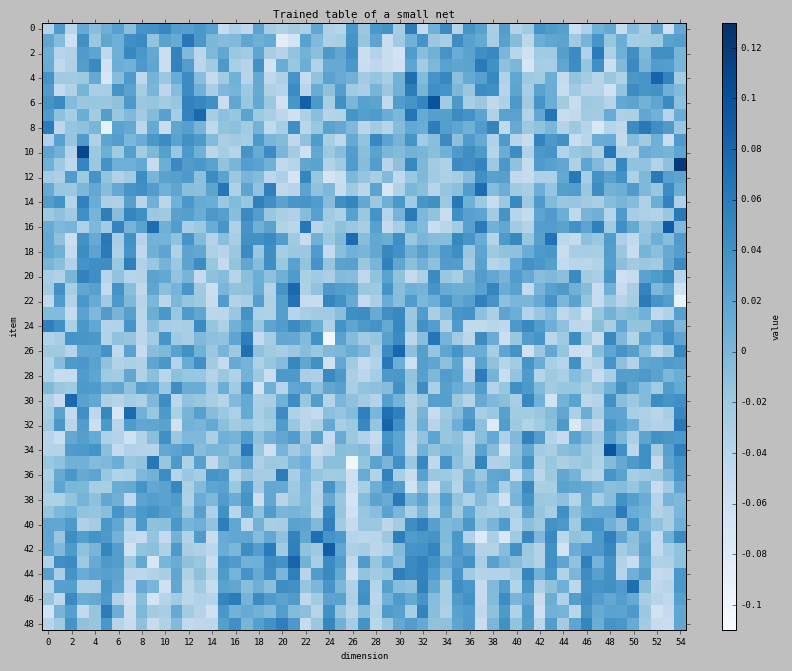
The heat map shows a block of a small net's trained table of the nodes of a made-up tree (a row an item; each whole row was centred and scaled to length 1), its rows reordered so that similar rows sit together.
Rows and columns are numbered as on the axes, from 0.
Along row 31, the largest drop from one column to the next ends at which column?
6
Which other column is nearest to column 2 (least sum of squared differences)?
16
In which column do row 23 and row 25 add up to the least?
24
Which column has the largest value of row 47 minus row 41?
39
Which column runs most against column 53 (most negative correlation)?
5
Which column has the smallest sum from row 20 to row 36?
47
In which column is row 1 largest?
12
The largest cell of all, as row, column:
11, 54
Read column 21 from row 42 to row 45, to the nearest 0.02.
0.06 0.08 0.06 0.04
